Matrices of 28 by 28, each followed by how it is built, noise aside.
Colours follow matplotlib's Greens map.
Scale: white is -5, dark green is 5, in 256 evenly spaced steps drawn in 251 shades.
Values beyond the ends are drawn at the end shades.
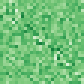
banded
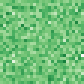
low rank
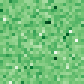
sparse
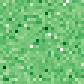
sparse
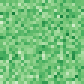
low rank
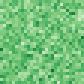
Hankel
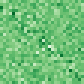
banded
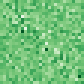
banded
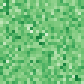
banded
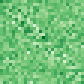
banded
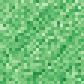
Hankel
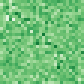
banded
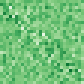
banded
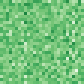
low rank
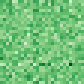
low rank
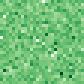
sparse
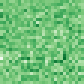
low rank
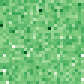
sparse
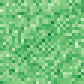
Hankel
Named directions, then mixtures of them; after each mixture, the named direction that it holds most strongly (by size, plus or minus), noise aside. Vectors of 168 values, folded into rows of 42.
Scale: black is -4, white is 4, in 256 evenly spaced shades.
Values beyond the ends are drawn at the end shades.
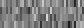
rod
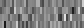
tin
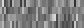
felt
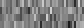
rod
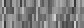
felt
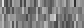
felt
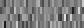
tin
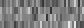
rod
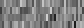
rod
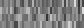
rod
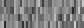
tin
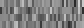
rod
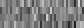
rod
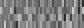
tin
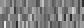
tin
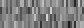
rod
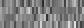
rod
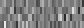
tin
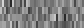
felt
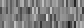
rod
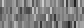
rod
